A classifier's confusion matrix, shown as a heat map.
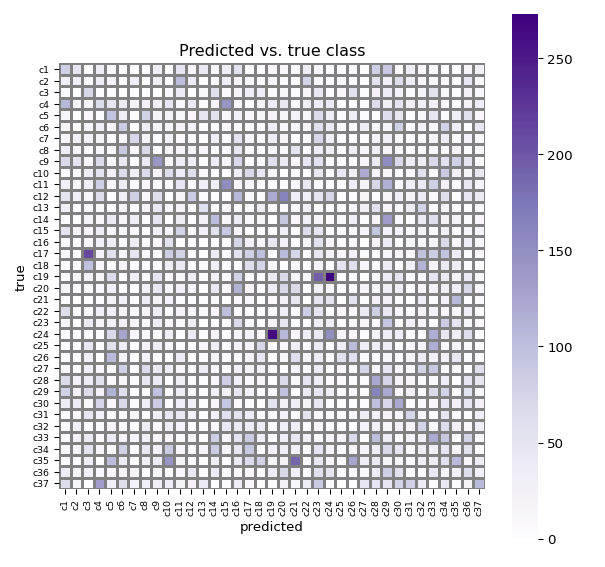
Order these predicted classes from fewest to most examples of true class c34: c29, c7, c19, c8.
c7, c19, c8, c29
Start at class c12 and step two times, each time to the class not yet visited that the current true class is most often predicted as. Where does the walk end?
c16
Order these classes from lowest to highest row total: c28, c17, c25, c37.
c25, c28, c37, c17
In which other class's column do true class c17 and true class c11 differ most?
c3
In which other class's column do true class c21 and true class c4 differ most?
c15
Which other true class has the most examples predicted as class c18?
c17
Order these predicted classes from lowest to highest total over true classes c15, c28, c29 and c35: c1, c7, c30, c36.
c7, c30, c36, c1
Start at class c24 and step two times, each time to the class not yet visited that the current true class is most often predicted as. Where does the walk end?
c23
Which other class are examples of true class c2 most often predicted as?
c11
